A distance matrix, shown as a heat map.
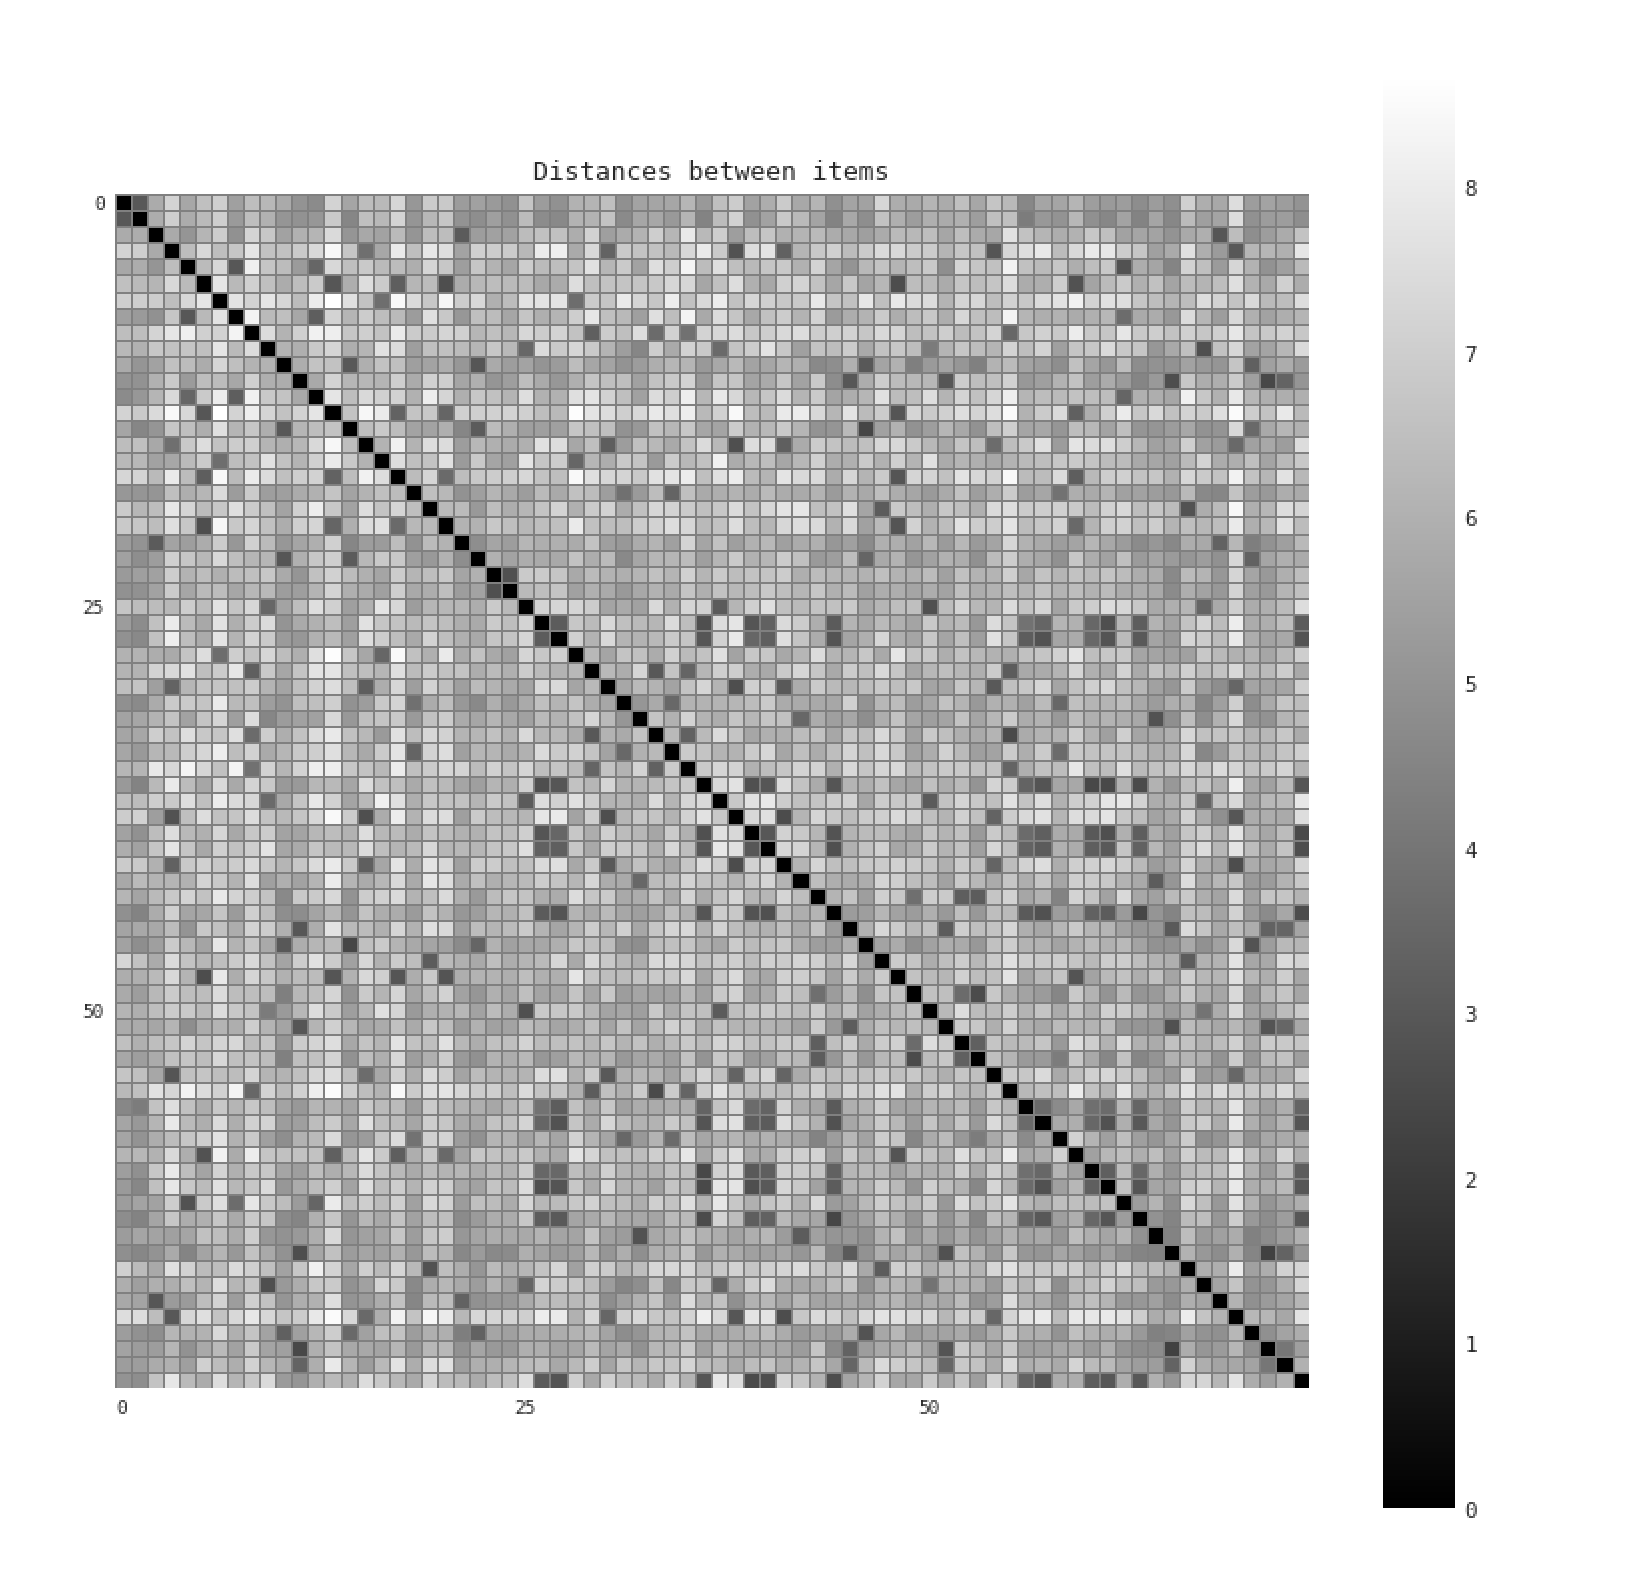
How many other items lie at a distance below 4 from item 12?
3
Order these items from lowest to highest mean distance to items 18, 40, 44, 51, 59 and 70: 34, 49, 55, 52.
49, 34, 52, 55
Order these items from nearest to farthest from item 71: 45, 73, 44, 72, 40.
45, 72, 44, 73, 40
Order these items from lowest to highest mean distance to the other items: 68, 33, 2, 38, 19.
68, 2, 33, 38, 19
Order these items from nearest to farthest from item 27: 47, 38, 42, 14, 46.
14, 46, 42, 47, 38
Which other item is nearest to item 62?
4
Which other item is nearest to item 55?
33
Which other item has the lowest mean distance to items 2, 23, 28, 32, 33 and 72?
65
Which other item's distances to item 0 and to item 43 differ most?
52
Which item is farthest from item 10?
6
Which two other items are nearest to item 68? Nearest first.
2, 21
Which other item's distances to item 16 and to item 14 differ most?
46
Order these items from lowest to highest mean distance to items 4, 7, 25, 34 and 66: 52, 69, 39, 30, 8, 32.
32, 30, 39, 52, 69, 8
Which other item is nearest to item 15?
38
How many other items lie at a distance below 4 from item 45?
5
